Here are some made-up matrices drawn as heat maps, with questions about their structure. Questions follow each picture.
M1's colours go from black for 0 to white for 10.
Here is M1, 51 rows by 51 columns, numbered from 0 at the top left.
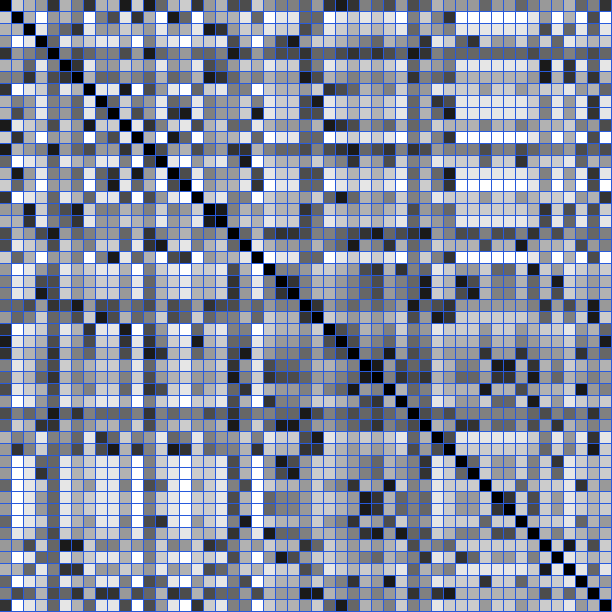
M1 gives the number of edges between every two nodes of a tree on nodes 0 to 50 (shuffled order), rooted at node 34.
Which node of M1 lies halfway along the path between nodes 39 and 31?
35
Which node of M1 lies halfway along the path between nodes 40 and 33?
4
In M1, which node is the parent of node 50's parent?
0
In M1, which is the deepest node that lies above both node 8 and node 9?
49
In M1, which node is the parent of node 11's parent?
37
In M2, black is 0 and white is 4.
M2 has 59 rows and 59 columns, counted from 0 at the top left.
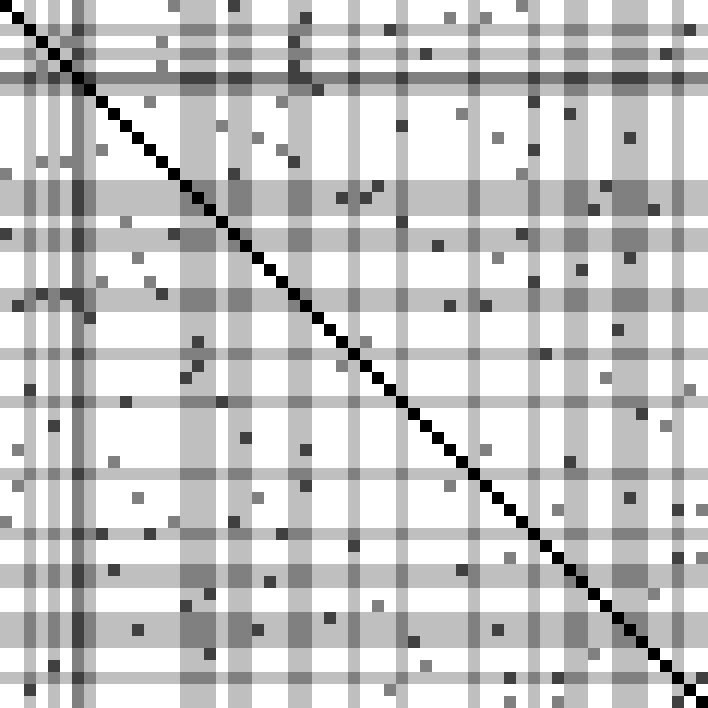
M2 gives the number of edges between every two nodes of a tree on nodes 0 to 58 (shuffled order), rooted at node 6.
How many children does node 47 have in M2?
2
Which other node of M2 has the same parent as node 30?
28
